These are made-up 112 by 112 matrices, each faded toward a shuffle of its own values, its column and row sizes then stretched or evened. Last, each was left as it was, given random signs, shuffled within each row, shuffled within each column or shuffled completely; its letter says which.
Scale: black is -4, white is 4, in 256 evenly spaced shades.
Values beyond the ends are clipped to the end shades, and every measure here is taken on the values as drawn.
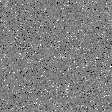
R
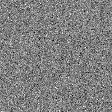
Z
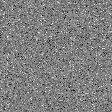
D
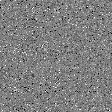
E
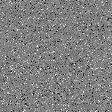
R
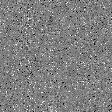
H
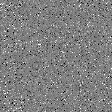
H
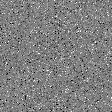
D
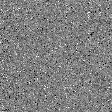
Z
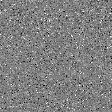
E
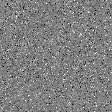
Z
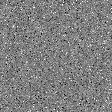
D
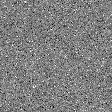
D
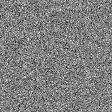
Z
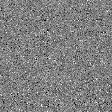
H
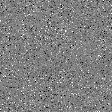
E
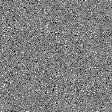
E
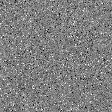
R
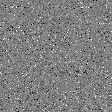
R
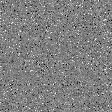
R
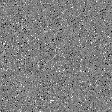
H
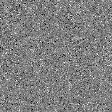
H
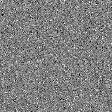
H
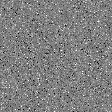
Z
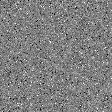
Z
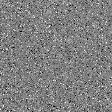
E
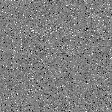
E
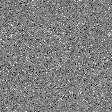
R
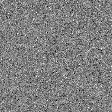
Z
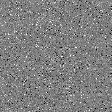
H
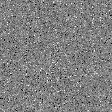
Z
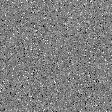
Z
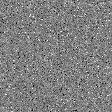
Z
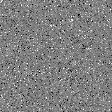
E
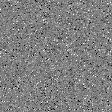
H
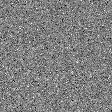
D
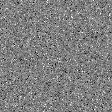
E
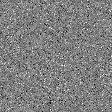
Z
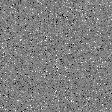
Z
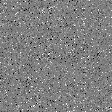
H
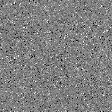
H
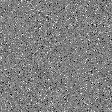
Z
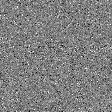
R
